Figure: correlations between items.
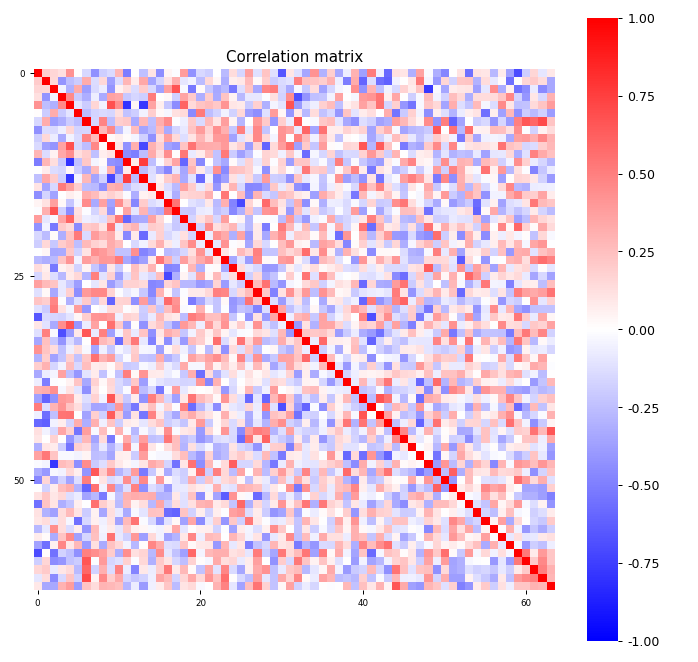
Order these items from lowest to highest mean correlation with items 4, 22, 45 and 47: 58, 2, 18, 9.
58, 2, 9, 18
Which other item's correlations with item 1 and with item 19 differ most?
40
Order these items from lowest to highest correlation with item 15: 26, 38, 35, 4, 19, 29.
26, 29, 38, 4, 19, 35
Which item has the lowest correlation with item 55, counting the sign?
5
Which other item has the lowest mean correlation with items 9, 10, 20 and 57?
13
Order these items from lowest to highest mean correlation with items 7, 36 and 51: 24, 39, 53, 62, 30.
24, 62, 30, 39, 53
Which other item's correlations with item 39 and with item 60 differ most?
6
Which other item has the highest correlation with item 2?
17
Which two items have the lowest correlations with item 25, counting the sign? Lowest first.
16, 45
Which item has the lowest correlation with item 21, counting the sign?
38
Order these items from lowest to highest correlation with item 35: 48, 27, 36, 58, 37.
58, 37, 48, 36, 27
